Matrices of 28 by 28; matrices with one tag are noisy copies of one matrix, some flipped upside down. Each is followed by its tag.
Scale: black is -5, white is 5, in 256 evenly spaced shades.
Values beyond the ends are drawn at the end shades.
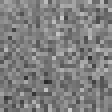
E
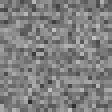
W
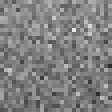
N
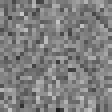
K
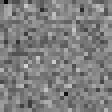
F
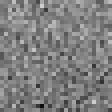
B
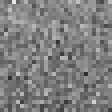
B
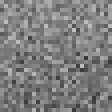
N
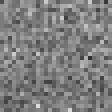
E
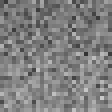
N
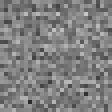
W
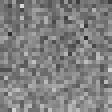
B
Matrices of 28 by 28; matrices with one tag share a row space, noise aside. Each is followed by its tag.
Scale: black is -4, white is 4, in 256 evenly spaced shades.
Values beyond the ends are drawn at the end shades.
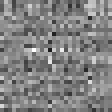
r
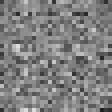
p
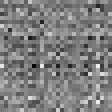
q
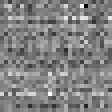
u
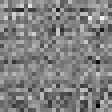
q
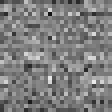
r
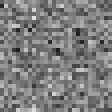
p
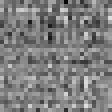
u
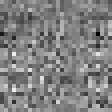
q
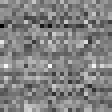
r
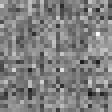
q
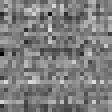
r
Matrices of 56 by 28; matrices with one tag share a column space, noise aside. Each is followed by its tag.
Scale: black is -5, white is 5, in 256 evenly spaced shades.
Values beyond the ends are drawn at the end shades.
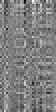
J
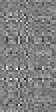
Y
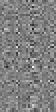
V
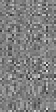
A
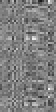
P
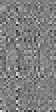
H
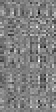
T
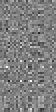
V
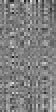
J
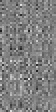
A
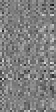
A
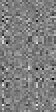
Y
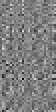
A
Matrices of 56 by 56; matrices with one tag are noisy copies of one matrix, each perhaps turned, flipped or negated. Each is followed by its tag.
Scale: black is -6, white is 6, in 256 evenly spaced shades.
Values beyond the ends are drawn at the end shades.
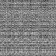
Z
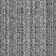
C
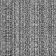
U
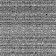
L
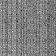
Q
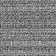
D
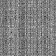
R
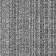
Q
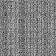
R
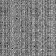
Z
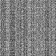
D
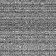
L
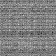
R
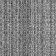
L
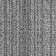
L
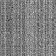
L
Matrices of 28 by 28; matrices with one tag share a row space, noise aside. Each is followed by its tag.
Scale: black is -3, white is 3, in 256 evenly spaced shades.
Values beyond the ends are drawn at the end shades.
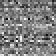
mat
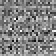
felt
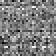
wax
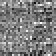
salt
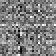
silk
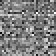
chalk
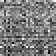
chalk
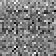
felt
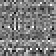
felt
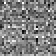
chalk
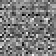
chalk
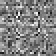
silk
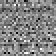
felt
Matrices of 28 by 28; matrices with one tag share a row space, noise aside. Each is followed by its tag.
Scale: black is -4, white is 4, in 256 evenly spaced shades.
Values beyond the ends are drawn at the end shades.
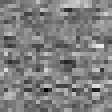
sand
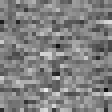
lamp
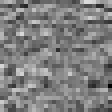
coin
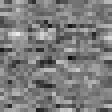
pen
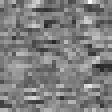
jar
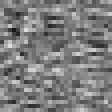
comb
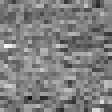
sand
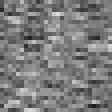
comb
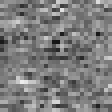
lamp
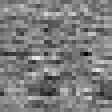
jar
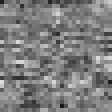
lamp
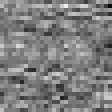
lamp
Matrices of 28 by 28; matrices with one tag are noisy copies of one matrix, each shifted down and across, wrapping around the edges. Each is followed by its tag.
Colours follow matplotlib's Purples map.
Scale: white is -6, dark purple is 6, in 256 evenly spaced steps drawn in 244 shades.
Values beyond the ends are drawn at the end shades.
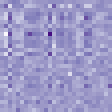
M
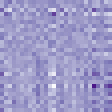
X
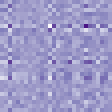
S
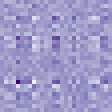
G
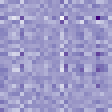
S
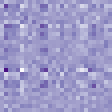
G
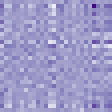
X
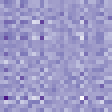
S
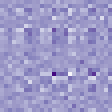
G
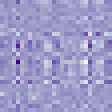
M
